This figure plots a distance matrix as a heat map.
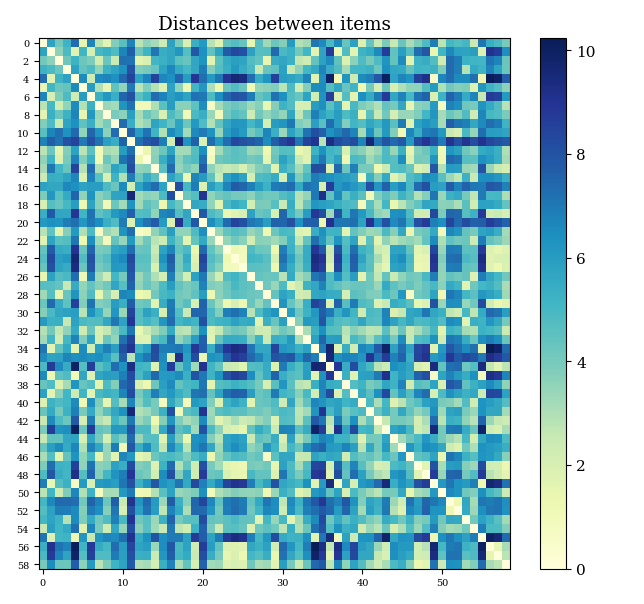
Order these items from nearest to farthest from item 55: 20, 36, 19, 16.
16, 20, 19, 36
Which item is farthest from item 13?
11
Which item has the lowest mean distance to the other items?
32
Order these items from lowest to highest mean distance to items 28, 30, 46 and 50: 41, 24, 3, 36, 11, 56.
41, 3, 24, 36, 56, 11
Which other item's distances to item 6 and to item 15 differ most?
40
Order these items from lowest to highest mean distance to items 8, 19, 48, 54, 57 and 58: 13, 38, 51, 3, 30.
13, 38, 3, 30, 51
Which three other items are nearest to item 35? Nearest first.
20, 16, 11
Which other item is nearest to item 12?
21
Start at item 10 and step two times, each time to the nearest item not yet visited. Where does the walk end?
52
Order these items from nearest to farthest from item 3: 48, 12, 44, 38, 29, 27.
27, 38, 12, 29, 48, 44
